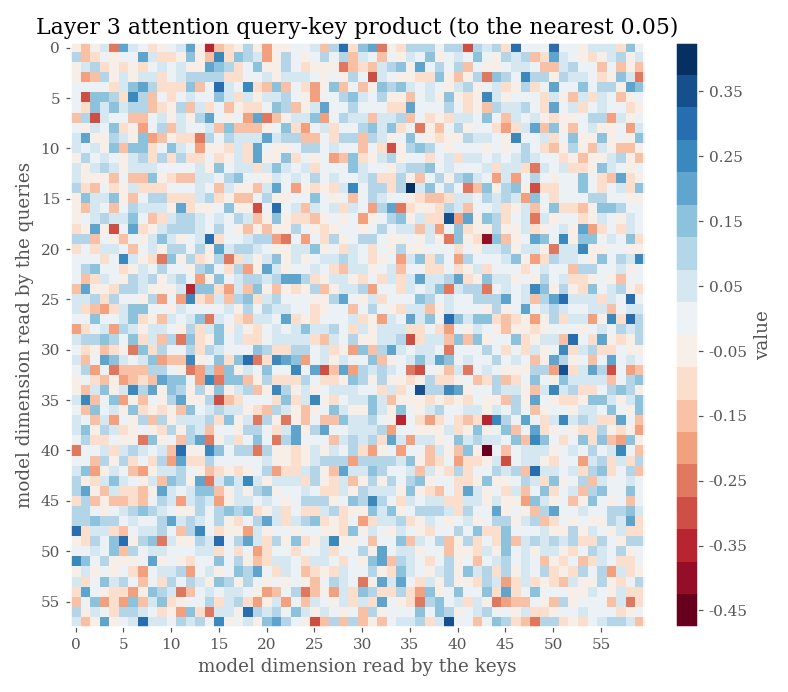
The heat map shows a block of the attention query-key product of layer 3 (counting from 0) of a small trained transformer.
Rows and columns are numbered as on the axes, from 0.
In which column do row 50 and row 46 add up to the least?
19
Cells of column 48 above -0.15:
45
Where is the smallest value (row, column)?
40, 43
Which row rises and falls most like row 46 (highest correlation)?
4
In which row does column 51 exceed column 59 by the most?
32
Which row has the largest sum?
34
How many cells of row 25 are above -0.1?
50
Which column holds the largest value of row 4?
15
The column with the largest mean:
55
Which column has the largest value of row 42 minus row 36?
48
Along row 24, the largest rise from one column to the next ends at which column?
13
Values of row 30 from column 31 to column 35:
-0.15 0.1 0.2 0.05 0
